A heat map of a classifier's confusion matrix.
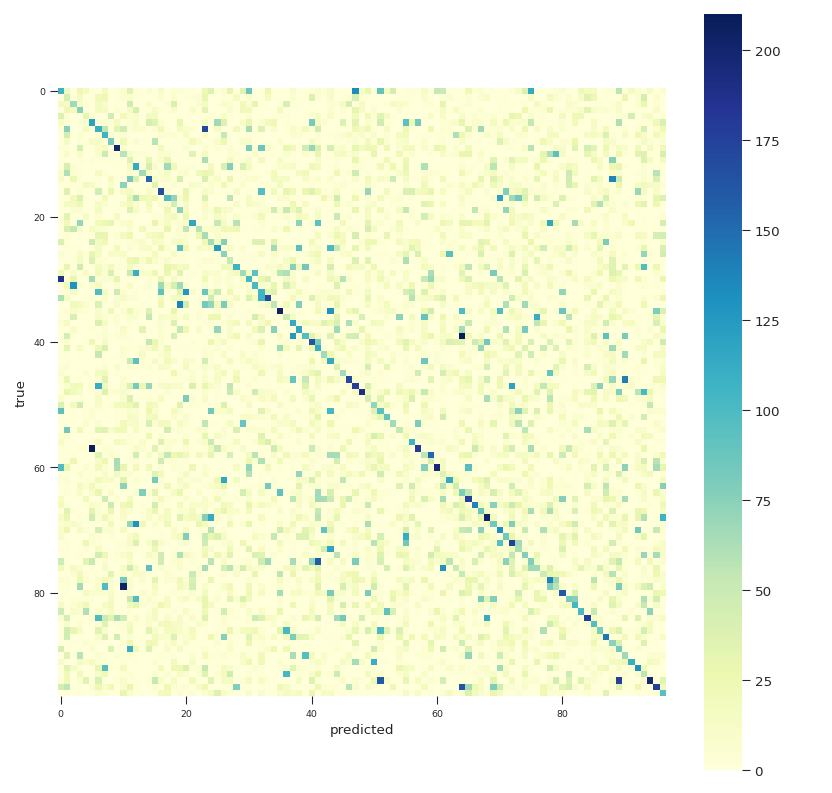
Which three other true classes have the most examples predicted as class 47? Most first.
0, 75, 91
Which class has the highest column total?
23
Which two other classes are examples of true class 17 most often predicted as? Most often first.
70, 73
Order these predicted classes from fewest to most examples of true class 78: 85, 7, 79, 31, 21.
31, 7, 21, 85, 79
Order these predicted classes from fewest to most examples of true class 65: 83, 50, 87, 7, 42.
83, 50, 87, 7, 42
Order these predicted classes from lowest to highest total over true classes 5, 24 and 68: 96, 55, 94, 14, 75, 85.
94, 85, 14, 75, 55, 96
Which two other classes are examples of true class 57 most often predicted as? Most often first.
5, 75
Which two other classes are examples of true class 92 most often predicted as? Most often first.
7, 70
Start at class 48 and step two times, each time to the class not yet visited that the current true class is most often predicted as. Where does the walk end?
36
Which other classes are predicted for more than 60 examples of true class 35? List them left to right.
43, 64, 70, 80, 95
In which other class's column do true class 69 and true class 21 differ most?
12
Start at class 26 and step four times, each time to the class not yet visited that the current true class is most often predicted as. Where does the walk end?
79
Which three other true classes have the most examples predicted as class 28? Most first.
95, 21, 54
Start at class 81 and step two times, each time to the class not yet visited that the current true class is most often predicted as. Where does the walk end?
27
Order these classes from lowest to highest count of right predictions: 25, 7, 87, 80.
7, 25, 87, 80
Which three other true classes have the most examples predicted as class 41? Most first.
75, 21, 40
